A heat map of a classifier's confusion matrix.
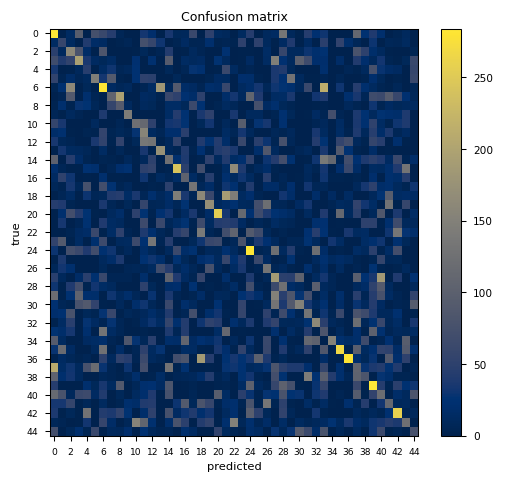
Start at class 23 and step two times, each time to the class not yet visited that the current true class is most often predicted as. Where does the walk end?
11
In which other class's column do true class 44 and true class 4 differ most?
30
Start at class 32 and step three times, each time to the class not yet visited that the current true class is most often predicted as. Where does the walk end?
28
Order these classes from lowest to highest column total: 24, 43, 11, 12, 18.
43, 12, 18, 24, 11
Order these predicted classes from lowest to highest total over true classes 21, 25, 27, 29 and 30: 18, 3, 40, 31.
31, 18, 3, 40
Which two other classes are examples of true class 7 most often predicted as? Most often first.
8, 24
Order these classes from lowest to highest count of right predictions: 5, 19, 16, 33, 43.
33, 16, 43, 5, 19
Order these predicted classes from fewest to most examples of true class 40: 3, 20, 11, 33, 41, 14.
41, 11, 33, 3, 14, 20
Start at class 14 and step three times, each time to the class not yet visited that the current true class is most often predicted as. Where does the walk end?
13
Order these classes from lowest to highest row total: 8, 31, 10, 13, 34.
8, 13, 10, 31, 34
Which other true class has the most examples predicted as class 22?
15
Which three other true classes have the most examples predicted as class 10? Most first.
43, 23, 20
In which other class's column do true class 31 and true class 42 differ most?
4
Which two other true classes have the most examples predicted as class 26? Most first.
41, 19
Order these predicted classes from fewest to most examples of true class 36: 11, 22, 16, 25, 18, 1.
1, 22, 11, 16, 25, 18
